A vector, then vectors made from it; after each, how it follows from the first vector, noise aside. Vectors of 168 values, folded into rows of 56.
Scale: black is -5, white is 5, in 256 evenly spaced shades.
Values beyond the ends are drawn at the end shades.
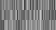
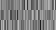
sign-scrambled.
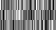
wrapped around, negated, scaled up.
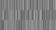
shrunk.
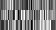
wrapped around, negated, scaled up.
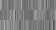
wrapped around, shrunk.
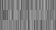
wrapped around, shrunk.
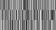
sign-scrambled.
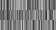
wrapped around, negated.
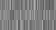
wrapped around, shrunk.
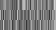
sign-scrambled.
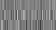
negated, partly zeroed.
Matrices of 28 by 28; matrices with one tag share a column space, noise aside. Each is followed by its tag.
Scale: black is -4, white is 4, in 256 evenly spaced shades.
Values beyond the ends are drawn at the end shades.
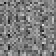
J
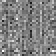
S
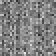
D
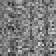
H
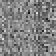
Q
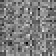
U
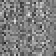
D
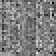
D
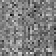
D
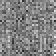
S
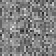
Q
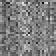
J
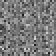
D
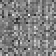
D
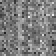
D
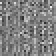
J
